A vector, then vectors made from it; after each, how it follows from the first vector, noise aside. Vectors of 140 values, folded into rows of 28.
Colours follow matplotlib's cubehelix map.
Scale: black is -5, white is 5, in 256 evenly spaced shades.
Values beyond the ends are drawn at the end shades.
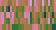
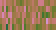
reversed, negated, shrunk.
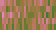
reversed, negated, shrunk.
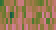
reversed, shrunk.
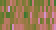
negated, shrunk.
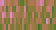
reversed, negated, shrunk.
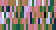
scaled up.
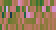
reversed, partly zeroed.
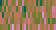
reversed, partly zeroed.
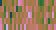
reversed, partly zeroed.
